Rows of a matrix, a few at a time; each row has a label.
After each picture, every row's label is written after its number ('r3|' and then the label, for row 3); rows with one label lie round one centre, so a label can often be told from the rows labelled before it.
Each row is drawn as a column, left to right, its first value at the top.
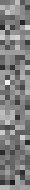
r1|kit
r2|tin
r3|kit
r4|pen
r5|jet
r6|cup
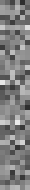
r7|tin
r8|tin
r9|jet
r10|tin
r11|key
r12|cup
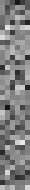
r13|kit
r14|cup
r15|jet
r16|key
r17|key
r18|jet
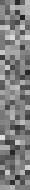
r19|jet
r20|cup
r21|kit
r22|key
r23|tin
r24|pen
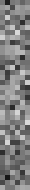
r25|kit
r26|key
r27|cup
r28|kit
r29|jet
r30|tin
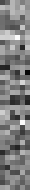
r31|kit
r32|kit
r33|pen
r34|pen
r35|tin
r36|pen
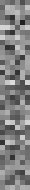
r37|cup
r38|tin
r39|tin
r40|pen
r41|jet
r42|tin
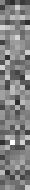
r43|cup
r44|jet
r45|key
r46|pen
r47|key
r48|jet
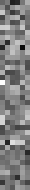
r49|tin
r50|cup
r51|key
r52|key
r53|tin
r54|kit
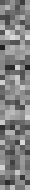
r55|tin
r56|kit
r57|kit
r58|cup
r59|key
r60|kit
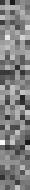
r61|key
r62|pen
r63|key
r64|kit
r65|pen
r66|cup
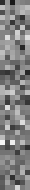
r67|key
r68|pen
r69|key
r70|kit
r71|tin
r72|pen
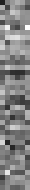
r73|key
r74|cup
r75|pen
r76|pen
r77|pen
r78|cup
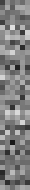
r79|jet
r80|kit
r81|cup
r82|kit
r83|tin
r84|kit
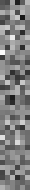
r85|jet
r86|tin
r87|pen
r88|key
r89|tin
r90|pen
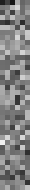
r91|key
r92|jet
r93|key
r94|pen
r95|jet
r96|kit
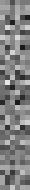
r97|pen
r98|tin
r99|jet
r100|pen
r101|tin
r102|tin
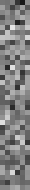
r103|tin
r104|kit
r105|cup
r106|jet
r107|key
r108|cup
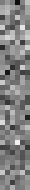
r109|tin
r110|pen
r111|kit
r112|key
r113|cup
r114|pen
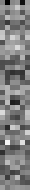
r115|kit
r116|key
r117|pen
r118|pen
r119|key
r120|kit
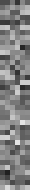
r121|jet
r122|jet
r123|kit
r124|key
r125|tin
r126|tin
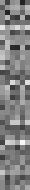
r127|cup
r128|key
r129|tin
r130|tin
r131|key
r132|tin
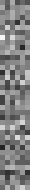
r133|pen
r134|jet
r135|pen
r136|jet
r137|tin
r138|jet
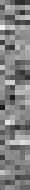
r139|cup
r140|tin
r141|tin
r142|key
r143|key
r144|key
